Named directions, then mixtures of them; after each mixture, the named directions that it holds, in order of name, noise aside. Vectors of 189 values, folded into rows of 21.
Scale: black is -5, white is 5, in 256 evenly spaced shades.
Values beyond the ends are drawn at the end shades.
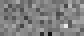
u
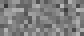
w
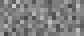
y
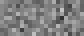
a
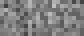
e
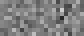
a.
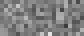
a, u.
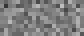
w.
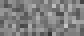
e, u.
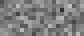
a.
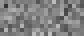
a, u, w.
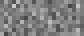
y.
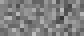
a.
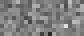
u, w.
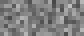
a, e, y.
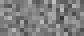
a, e.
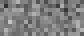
w.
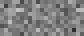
w.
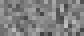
a, e, u.
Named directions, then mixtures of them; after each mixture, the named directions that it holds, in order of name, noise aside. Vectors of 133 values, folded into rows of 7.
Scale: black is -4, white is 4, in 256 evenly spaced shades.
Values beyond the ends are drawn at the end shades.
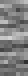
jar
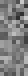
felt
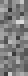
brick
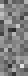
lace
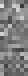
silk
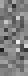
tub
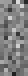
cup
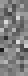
tub.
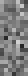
cup, tub.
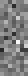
tub.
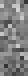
cup, silk.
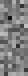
brick, cup, silk.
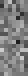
silk, tub.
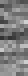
jar.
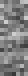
felt, jar, lace.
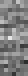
cup, jar.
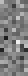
cup, tub.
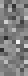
felt, tub.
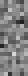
brick.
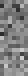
silk.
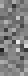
tub.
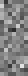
lace.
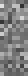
silk.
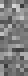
silk.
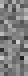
felt, silk, tub.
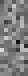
tub.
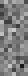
lace.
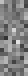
cup, felt, tub.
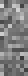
silk.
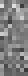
silk.
